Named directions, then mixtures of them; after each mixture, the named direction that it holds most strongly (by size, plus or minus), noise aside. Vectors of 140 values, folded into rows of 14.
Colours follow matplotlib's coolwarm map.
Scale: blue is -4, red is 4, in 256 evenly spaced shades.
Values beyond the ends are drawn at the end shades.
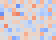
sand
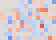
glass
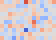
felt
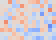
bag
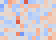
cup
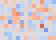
glass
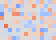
sand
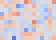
felt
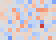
glass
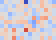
felt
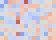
cup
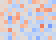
glass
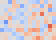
bag
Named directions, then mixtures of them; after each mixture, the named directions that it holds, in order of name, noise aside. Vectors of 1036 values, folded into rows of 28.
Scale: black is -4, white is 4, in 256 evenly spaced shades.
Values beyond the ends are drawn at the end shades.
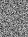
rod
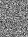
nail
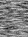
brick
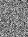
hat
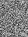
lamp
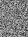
lamp, nail.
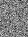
hat, lamp, nail.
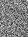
hat, lamp, rod.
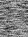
brick.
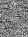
brick, nail.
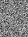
rod.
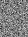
rod.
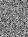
hat.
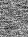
brick, nail, rod.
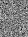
nail, rod.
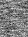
brick, hat.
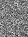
lamp, rod.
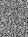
hat.
